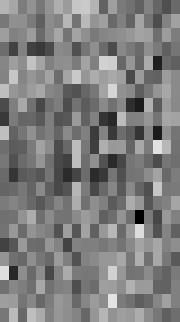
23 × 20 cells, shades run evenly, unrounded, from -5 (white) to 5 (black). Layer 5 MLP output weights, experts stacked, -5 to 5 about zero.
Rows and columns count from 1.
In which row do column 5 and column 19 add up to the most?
4
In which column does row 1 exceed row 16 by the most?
19
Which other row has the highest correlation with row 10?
16
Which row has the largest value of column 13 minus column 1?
10
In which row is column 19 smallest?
11
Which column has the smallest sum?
13
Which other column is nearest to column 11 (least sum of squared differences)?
7
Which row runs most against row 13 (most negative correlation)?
6
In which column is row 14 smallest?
18
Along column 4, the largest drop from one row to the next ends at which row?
5
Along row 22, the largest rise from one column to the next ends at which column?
14
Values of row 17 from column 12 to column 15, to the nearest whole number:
-1 -2 1 -1
